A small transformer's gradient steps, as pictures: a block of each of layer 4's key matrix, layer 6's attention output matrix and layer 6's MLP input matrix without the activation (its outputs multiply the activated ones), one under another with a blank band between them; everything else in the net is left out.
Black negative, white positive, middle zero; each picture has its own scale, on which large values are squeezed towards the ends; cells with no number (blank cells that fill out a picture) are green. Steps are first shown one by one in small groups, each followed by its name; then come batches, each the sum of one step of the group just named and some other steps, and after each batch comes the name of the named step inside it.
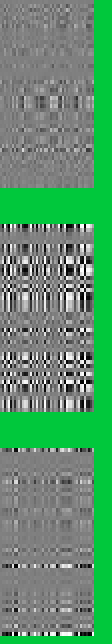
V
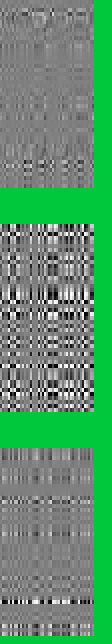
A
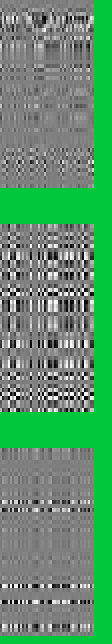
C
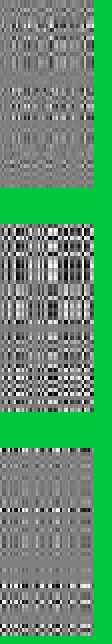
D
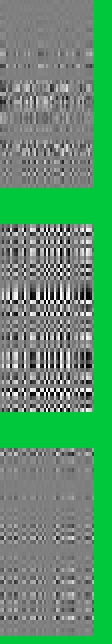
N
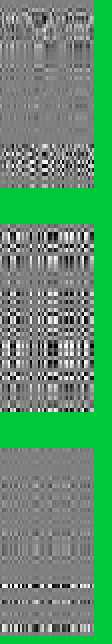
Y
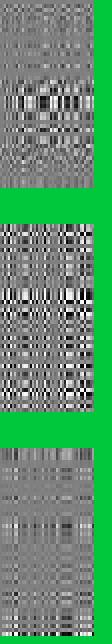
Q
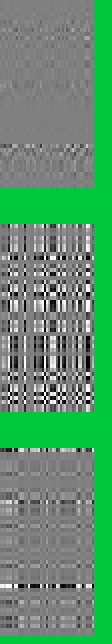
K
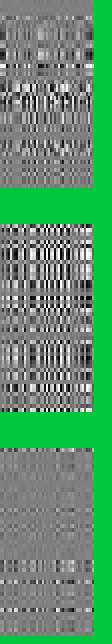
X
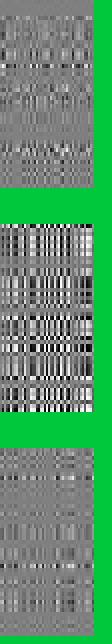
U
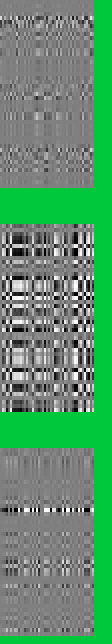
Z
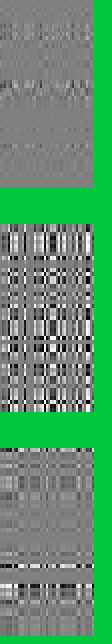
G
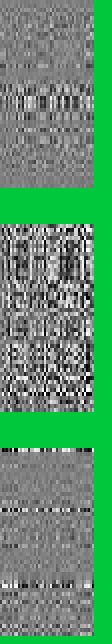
D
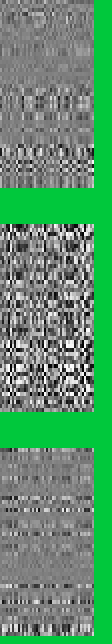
A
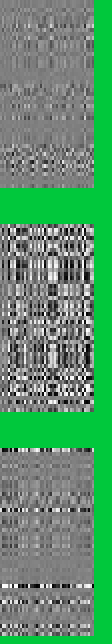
D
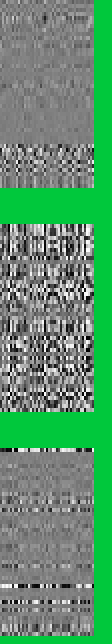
C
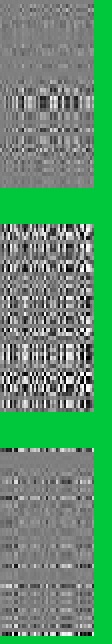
V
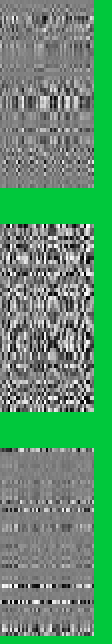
C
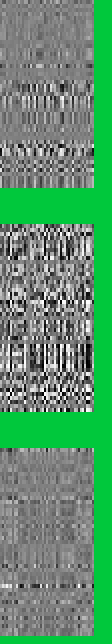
K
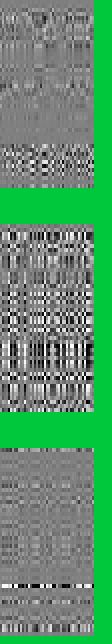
Y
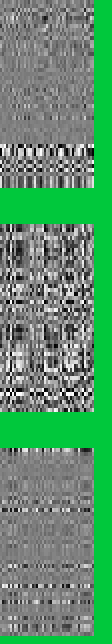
C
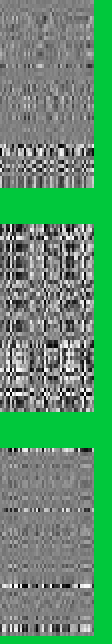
Y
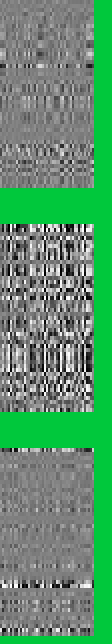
K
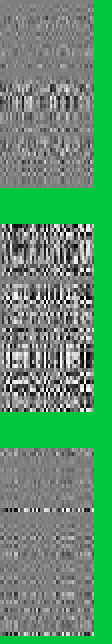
N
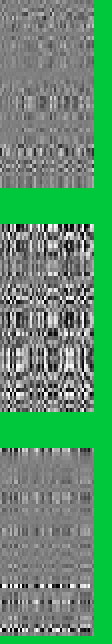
A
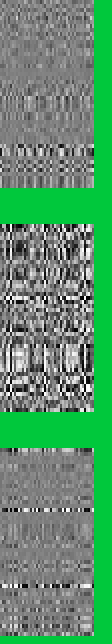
Z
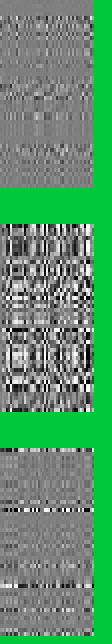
Z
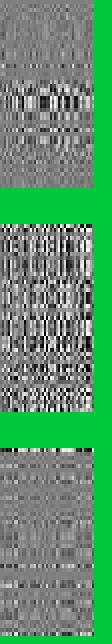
U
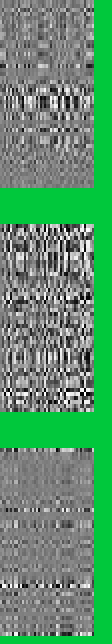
Q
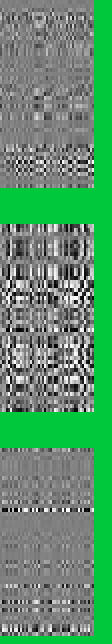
Z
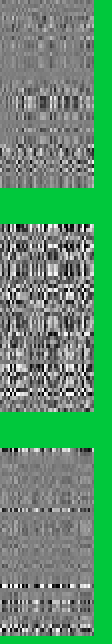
C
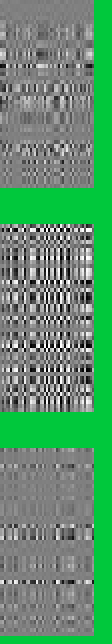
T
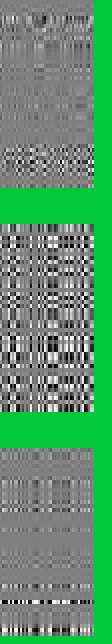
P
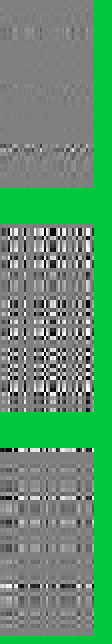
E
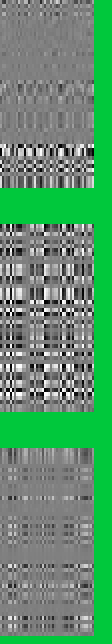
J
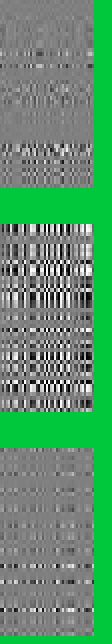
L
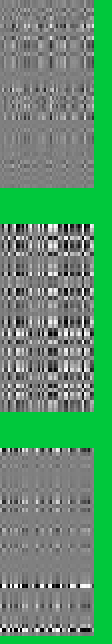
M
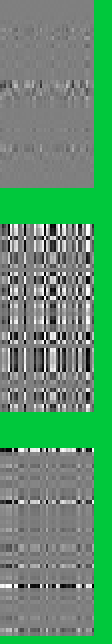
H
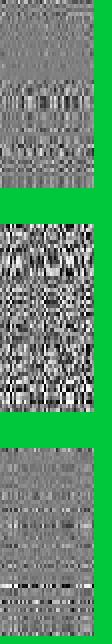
J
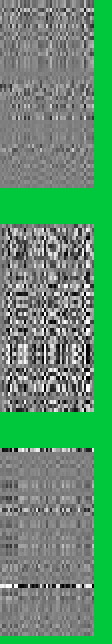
E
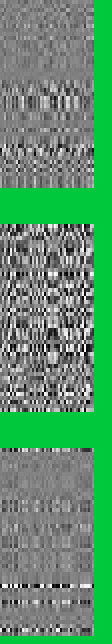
M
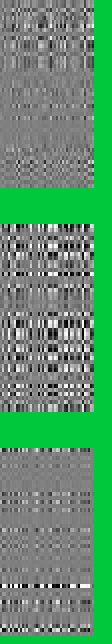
M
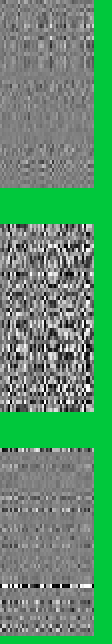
M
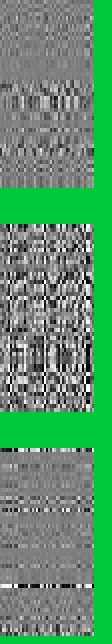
H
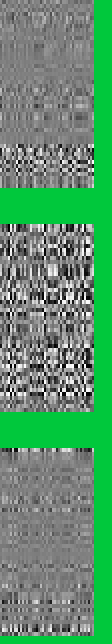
J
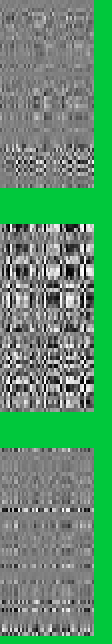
L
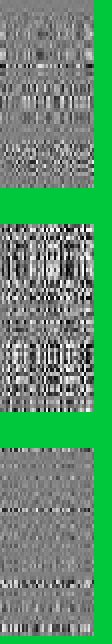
T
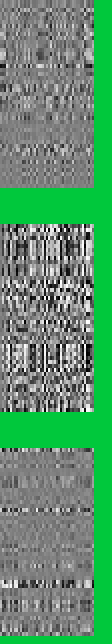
T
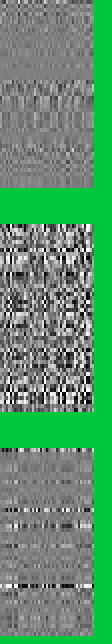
E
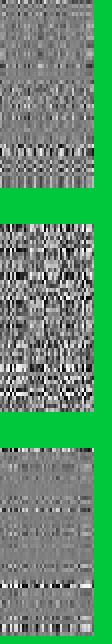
J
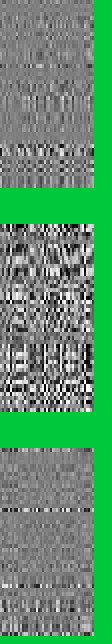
J
